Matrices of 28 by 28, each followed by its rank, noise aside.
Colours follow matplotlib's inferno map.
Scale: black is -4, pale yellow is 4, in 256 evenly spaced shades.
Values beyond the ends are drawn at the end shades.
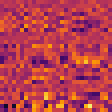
three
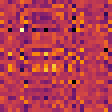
three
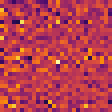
five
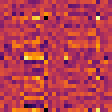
three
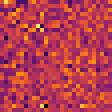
five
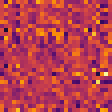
three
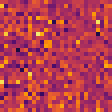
seven
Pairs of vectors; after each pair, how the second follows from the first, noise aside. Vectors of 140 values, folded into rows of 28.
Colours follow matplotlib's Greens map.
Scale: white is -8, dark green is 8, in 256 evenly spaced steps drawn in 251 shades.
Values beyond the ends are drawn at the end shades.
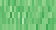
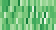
reversed, scaled up.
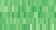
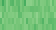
reversed, negated, shrunk.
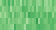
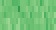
reversed, partly zeroed.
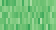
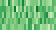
reversed, negated, scaled up.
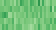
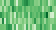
reversed, negated, scaled up.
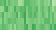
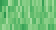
wrapped around, negated.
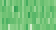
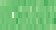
wrapped around, partly zeroed.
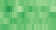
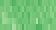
wrapped around, partly zeroed.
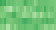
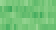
negated, shrunk.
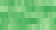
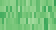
sign-scrambled.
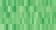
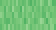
reversed, negated, shrunk.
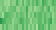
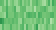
sign-scrambled.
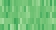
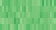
shrunk.
